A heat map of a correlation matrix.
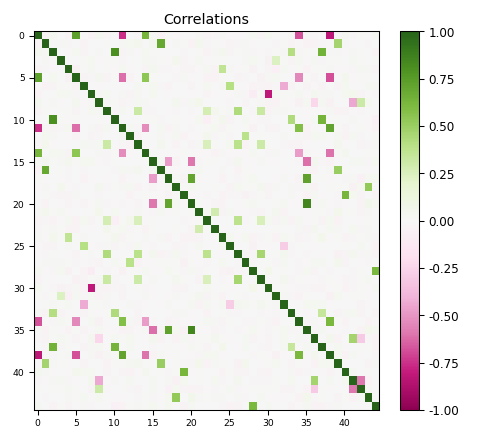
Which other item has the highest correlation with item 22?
26
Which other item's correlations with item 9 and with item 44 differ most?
28
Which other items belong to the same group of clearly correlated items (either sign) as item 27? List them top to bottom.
12
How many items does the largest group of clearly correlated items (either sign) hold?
6
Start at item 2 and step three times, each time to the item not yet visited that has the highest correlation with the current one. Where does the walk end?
33
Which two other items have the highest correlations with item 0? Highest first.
5, 14
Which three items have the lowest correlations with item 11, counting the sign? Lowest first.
0, 5, 14
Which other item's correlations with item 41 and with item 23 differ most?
42
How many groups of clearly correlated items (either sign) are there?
15
